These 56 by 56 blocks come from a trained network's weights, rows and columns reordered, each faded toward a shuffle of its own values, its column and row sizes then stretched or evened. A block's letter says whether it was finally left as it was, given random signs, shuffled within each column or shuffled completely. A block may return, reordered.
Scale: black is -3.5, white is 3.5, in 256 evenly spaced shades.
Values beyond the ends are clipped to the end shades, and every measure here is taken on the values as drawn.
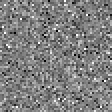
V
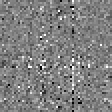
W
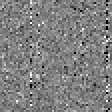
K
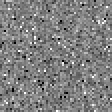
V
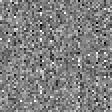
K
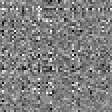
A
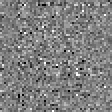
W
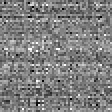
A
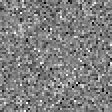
V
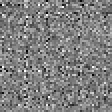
W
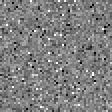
V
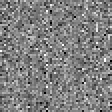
K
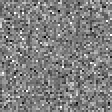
V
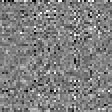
A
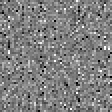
K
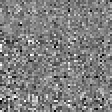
W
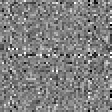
A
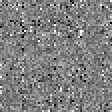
W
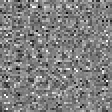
A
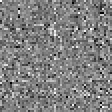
W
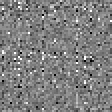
W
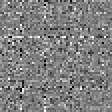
W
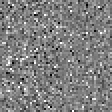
K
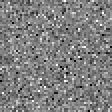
V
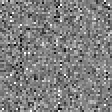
K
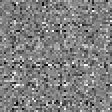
A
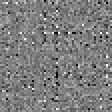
W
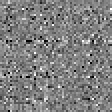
A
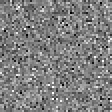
V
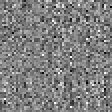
A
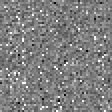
K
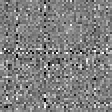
A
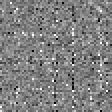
W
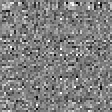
A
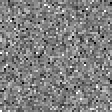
V
